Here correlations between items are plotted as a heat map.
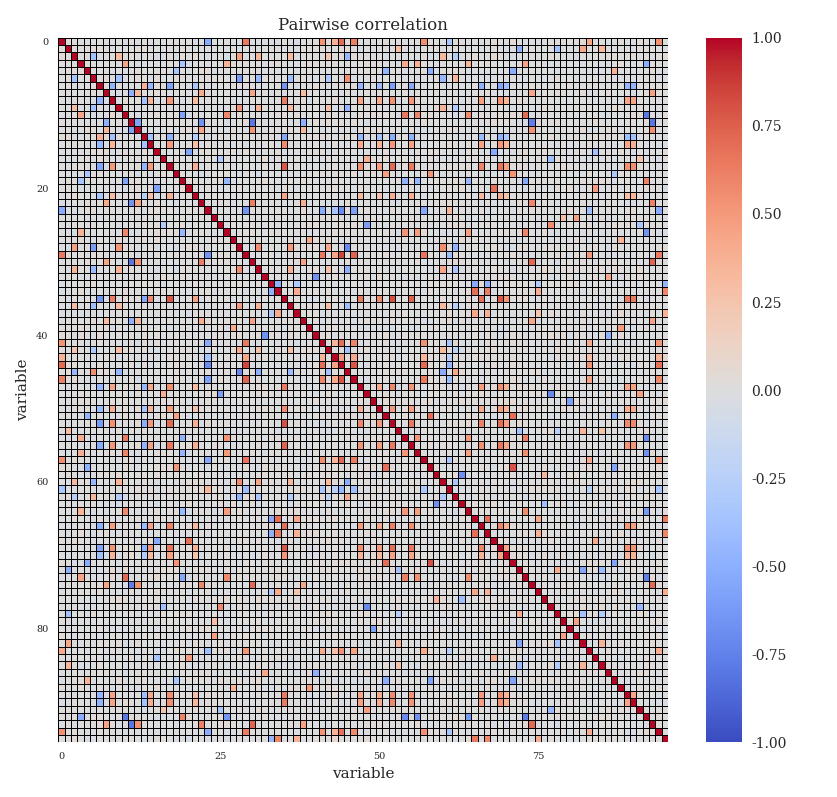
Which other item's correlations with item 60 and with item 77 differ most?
48
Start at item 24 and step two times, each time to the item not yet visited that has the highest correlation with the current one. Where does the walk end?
79
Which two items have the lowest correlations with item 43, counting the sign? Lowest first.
23, 61
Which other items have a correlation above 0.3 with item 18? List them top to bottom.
51, 58, 71
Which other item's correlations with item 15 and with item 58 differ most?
71
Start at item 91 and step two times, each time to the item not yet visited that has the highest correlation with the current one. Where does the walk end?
16
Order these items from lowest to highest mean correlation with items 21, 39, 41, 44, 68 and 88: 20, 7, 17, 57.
7, 17, 20, 57
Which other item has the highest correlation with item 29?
44
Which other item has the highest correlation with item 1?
82
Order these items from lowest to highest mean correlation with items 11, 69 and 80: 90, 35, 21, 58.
58, 21, 90, 35
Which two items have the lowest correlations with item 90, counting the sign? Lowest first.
6, 13
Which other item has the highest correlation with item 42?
28
